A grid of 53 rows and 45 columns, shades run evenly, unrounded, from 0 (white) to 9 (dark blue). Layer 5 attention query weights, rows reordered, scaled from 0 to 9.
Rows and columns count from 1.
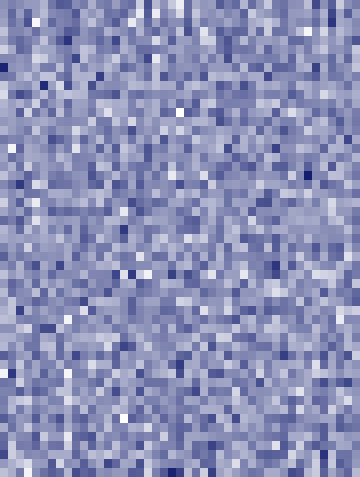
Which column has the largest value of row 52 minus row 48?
14
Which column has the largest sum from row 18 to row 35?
3
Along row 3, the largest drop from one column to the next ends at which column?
5
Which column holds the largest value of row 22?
34
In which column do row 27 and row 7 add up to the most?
19
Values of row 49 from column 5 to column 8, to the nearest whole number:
7 2 4 4
